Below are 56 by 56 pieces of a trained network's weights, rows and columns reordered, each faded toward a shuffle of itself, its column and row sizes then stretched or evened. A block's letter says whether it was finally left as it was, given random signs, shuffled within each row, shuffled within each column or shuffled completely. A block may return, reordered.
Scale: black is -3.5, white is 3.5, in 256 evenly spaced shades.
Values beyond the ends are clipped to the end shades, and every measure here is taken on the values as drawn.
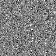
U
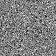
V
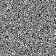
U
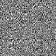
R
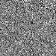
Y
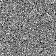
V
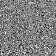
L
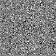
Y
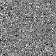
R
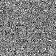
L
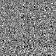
Y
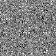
Y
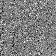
U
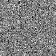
U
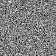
U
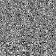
R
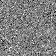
V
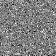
L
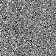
U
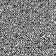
L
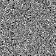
U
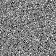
V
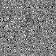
Y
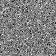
V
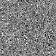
U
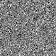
U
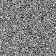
L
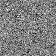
L
